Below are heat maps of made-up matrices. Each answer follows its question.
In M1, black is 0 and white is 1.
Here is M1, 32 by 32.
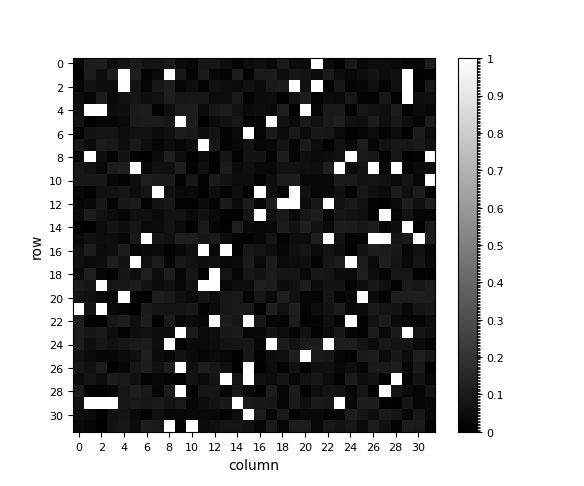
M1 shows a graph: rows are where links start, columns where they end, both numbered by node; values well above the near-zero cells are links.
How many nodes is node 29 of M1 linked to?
5
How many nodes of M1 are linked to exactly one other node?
9
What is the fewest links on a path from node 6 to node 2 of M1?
5
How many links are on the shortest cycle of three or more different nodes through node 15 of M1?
5
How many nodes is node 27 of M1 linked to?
3
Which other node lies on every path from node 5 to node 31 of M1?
node 8
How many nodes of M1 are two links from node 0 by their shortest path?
1
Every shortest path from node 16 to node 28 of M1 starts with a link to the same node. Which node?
node 13
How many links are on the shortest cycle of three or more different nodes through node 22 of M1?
7
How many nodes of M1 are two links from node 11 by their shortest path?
3
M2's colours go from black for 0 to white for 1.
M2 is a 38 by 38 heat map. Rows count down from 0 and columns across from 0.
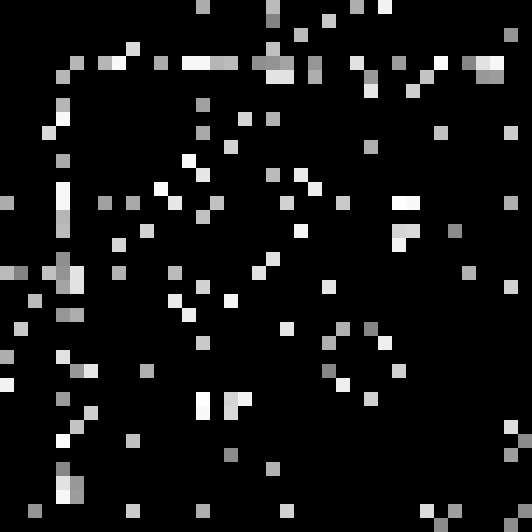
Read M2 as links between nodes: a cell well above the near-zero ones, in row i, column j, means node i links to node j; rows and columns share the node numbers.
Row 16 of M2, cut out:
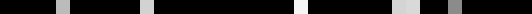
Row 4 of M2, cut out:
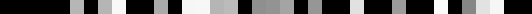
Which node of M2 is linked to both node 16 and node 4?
node 28
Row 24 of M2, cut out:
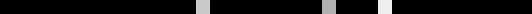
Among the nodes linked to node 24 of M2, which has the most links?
node 14
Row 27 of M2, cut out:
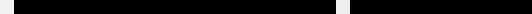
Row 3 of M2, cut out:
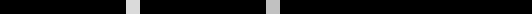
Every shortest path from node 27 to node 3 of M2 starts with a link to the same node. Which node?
node 0
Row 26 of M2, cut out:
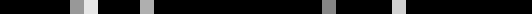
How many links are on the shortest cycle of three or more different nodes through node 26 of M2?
4
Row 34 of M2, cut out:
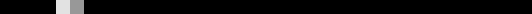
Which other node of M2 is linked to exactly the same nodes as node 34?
node 35
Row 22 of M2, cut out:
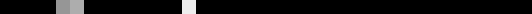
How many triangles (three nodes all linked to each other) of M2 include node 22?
2
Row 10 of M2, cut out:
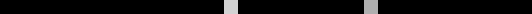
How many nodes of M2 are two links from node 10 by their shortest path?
8
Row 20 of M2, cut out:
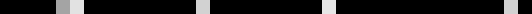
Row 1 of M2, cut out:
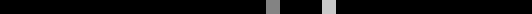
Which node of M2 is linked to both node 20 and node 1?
node 23
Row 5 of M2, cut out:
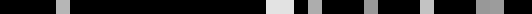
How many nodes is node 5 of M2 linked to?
8
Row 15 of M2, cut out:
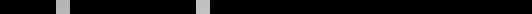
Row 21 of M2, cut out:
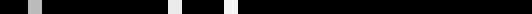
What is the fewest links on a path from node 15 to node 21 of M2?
3
